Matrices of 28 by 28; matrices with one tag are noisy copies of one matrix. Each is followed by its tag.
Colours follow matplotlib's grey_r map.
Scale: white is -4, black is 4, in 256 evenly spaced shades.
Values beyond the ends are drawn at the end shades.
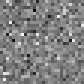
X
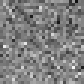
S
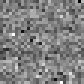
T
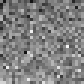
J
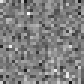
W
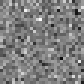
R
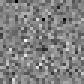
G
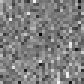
W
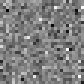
R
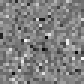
G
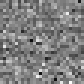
T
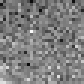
J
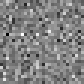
X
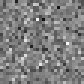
G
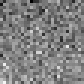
J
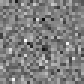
G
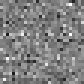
X
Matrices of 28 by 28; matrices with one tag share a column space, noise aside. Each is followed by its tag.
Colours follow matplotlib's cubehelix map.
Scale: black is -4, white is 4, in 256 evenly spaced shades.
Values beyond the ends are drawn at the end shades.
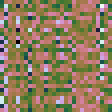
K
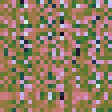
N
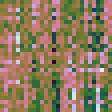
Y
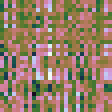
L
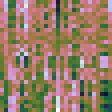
L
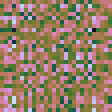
K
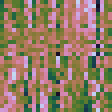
L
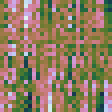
L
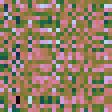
K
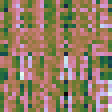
L
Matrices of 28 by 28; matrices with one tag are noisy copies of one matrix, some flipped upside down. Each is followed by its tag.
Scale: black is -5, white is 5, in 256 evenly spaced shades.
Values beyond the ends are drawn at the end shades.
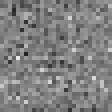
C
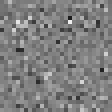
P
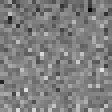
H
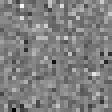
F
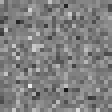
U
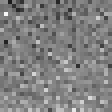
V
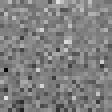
V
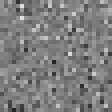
F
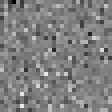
F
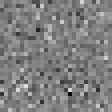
P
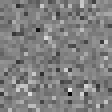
P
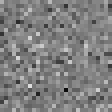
U
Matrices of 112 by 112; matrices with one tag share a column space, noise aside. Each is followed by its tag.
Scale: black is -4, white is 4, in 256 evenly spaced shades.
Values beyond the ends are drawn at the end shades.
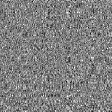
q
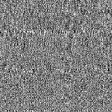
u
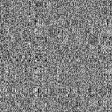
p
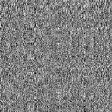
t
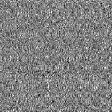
q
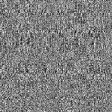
u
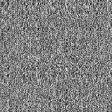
t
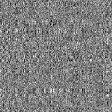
p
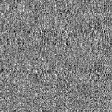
u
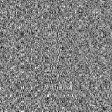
q
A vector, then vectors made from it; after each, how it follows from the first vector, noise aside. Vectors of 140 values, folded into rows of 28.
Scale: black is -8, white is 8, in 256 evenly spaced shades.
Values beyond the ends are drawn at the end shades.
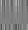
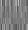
copied.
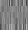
reversed.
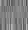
reversed.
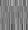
reversed, negated.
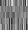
reversed, negated, scaled up.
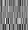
wrapped around, negated, scaled up.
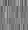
wrapped around.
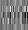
wrapped around, negated, scaled up.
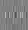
wrapped around, partly zeroed.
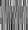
reversed, negated, scaled up.
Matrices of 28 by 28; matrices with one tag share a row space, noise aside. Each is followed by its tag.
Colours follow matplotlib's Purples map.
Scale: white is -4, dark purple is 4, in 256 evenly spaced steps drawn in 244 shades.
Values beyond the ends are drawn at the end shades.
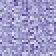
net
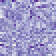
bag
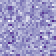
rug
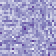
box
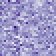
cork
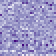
net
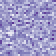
rug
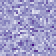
cork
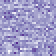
cork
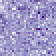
bag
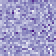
box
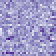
rug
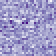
net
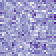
bag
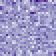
bag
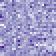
bag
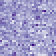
bag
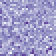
net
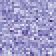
net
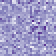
bag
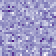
rug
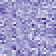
bag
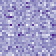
rug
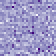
box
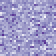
bag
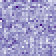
net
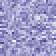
bag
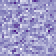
cork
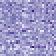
box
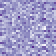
bag
